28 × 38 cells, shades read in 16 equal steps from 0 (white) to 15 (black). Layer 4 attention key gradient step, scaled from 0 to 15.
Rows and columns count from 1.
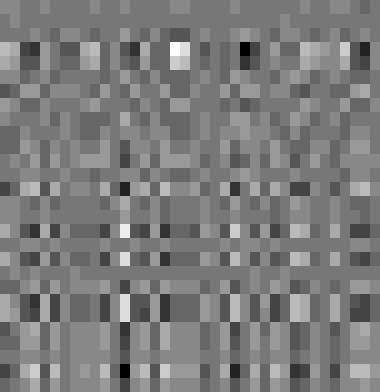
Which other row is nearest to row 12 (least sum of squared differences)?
28
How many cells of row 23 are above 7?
23
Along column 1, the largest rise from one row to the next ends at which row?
24
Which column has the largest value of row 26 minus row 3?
13
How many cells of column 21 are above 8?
9
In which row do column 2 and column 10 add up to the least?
4
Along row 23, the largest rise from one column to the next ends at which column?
14
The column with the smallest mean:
18
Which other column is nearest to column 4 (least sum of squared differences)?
37
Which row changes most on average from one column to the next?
27
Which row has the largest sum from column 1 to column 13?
10
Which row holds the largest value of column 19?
3
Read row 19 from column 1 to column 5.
5 7 10 11 6
